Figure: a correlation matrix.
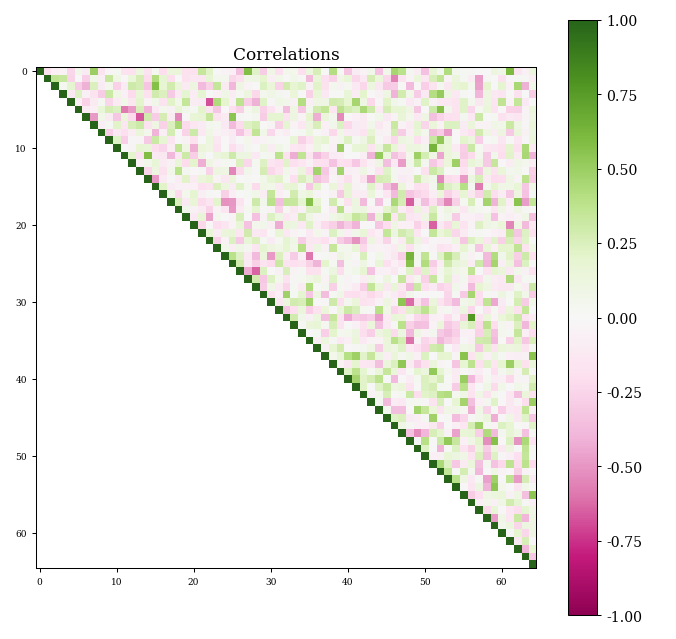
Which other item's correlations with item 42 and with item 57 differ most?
52
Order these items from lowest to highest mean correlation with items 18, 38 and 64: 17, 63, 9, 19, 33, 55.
63, 19, 9, 33, 55, 17
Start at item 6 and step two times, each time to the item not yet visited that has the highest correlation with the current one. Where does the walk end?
48
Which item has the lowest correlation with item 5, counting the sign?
11
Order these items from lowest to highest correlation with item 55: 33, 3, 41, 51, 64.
51, 3, 33, 41, 64
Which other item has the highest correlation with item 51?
10
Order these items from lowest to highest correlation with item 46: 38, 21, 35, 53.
53, 21, 38, 35
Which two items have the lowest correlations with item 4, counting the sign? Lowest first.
22, 28
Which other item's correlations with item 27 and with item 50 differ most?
0
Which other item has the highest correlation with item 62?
17
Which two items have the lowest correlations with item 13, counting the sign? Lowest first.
6, 25
